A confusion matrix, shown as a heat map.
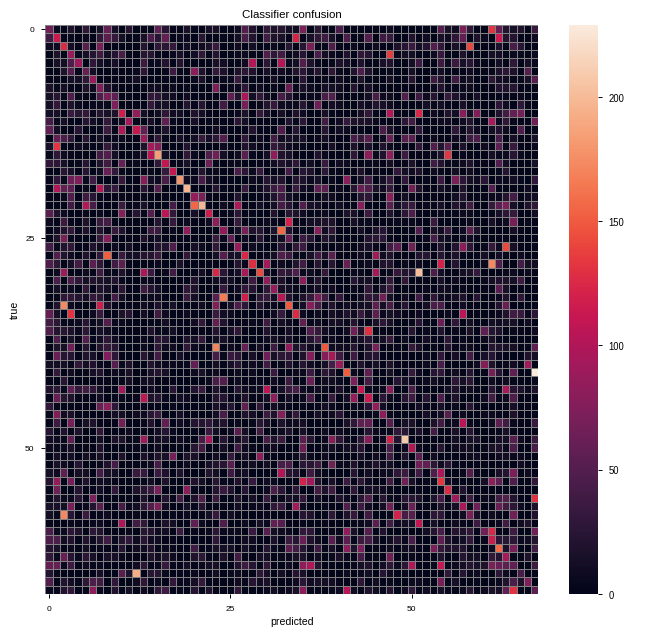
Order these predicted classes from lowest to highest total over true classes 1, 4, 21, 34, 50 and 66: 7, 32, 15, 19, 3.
19, 15, 7, 32, 3
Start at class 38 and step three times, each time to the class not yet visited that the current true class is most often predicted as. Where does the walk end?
2
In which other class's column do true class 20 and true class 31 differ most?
21
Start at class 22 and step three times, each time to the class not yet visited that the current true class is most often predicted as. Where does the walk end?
51
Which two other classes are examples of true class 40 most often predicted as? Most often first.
66, 60
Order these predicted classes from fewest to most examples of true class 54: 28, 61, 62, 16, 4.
4, 16, 28, 62, 61
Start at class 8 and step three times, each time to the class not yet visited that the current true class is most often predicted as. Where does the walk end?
7
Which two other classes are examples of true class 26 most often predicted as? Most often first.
63, 57
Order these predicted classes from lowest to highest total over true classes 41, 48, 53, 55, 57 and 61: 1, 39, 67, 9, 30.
30, 9, 39, 1, 67
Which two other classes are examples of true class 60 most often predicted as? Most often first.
61, 41
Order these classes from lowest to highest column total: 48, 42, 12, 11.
11, 48, 12, 42
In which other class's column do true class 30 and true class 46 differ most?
35
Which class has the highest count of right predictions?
49
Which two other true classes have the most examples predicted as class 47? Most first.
3, 49
